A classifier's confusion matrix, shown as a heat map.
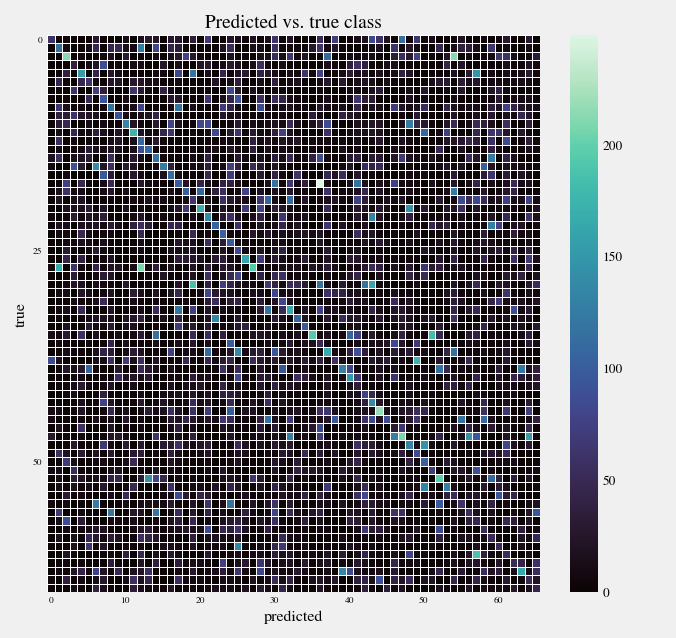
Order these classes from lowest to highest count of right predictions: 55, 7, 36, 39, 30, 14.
36, 55, 30, 7, 14, 39
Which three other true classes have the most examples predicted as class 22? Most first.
33, 11, 31
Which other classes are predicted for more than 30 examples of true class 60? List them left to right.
5, 25, 30, 31
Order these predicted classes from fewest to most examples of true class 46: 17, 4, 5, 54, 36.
5, 54, 17, 4, 36
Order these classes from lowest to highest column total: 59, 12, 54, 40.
40, 59, 54, 12
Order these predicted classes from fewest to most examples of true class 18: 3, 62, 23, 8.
3, 8, 62, 23
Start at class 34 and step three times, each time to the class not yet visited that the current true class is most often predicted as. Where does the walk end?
24
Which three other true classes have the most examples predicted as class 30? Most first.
17, 37, 56
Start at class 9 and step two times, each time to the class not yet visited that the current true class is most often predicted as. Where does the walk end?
7
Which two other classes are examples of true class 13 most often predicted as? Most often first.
12, 52
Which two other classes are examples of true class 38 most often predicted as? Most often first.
49, 0
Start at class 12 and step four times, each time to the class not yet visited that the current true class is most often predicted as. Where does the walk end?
54
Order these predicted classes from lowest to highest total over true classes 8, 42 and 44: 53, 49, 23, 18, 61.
18, 53, 49, 23, 61
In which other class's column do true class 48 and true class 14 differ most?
50
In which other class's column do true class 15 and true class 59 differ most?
6
